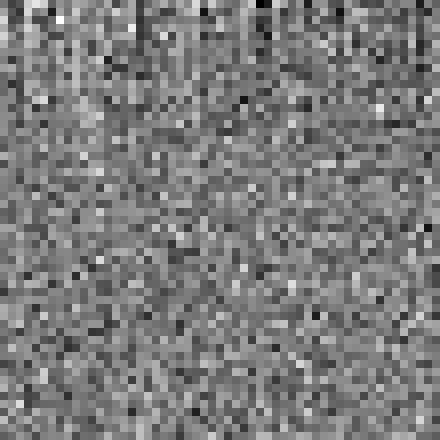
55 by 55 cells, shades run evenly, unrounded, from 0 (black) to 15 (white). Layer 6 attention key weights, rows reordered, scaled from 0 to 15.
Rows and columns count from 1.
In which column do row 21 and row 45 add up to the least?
8
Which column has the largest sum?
10
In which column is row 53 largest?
53
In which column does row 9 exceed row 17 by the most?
55
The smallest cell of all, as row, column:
1, 33
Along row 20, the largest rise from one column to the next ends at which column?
20
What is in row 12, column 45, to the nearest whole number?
5
